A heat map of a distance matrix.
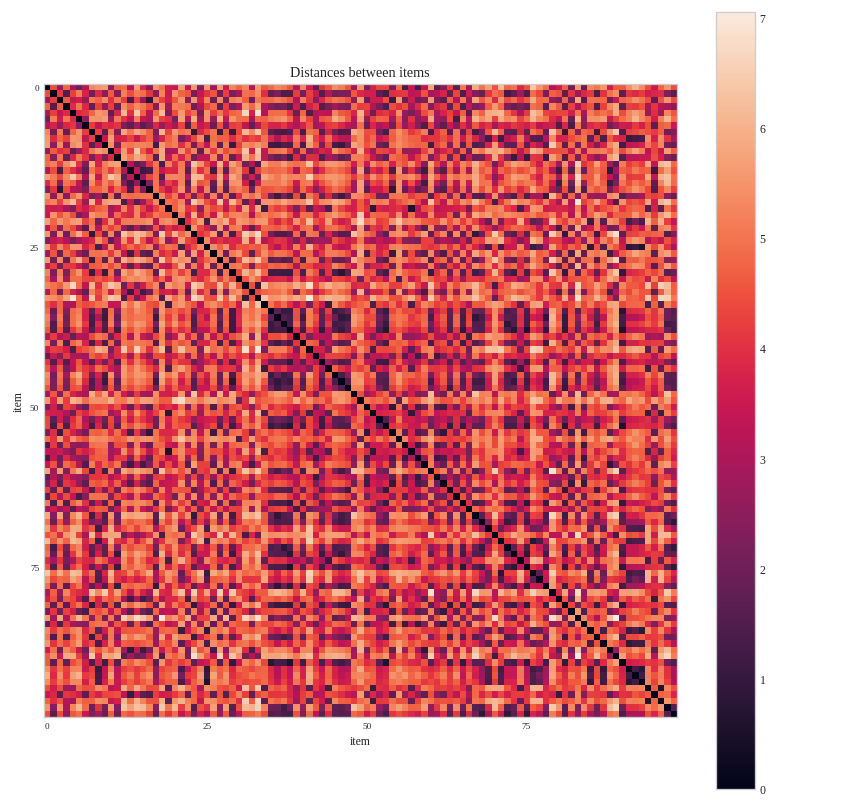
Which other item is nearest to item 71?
76
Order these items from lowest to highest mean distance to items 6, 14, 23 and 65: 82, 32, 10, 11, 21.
11, 82, 32, 21, 10
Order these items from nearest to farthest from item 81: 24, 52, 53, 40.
53, 40, 52, 24
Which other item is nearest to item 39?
66
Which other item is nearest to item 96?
94
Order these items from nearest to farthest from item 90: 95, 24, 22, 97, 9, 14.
9, 97, 24, 95, 22, 14
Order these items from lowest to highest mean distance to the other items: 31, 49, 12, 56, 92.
56, 92, 12, 31, 49
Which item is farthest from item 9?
79
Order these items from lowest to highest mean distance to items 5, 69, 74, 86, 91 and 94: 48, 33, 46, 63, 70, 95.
63, 46, 95, 48, 70, 33
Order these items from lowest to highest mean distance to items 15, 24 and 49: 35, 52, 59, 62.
62, 59, 52, 35
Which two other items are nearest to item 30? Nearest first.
55, 49
